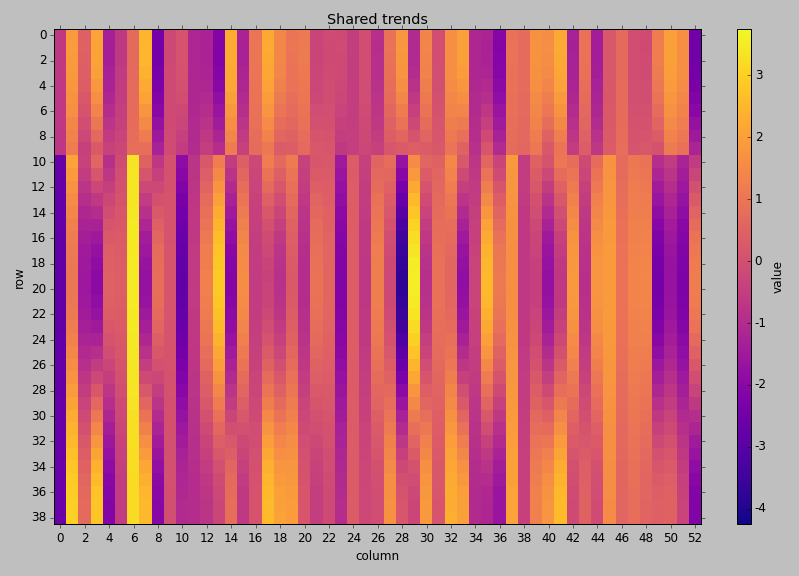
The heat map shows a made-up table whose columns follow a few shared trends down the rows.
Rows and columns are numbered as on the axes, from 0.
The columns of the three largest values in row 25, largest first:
6, 29, 13
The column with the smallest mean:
0
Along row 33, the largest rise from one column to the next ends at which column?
1
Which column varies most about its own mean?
28
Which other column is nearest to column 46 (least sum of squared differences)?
31
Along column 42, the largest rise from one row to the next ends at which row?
10
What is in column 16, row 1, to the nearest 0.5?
1
